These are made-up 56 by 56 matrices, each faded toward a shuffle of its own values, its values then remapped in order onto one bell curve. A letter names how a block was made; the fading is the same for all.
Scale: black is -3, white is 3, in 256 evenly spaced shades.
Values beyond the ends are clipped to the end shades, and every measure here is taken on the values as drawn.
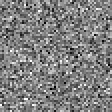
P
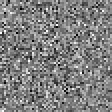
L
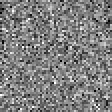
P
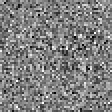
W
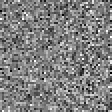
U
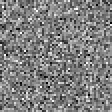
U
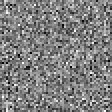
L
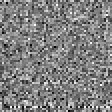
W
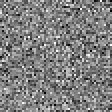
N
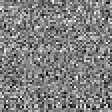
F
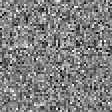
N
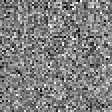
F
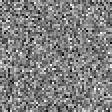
P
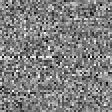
W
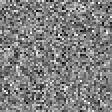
N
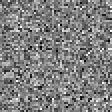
F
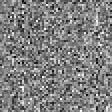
L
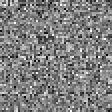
F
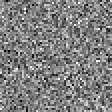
P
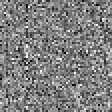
U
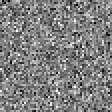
U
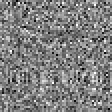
N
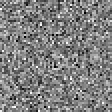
P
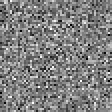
F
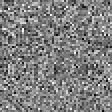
N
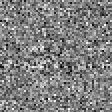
W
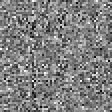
L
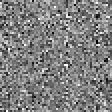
L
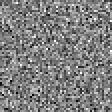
P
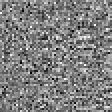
N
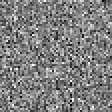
U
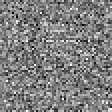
W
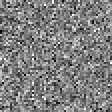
U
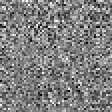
F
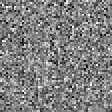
U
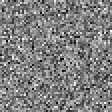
P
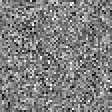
U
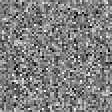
U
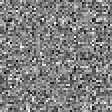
N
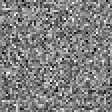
U
